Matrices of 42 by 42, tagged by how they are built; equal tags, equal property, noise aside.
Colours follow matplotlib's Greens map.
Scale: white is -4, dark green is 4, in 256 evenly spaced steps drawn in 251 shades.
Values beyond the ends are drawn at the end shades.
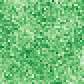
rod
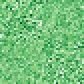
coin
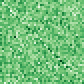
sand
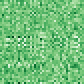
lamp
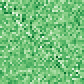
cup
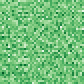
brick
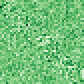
cup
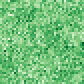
rod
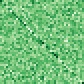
sand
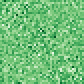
coin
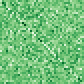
sand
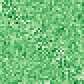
cup
